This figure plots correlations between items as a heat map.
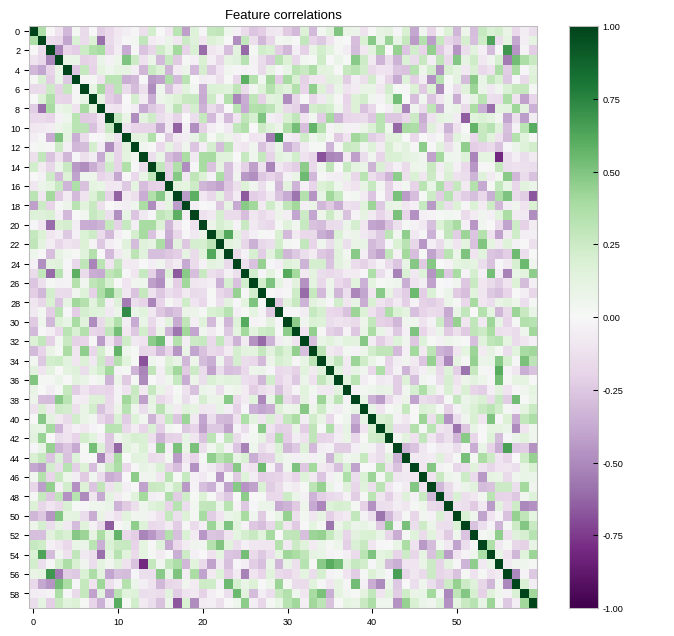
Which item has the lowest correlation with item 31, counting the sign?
17
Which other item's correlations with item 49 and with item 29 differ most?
11
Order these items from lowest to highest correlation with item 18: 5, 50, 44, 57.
44, 57, 50, 5
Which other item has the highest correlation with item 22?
53
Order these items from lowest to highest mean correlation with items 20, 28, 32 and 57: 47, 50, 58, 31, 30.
47, 58, 31, 30, 50
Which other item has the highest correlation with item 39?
32
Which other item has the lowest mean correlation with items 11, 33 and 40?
49
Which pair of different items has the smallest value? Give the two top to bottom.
13, 55
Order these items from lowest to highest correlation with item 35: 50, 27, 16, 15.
50, 15, 27, 16
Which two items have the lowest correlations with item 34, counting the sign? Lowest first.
13, 49
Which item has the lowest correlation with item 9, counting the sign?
51
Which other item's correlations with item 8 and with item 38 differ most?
27
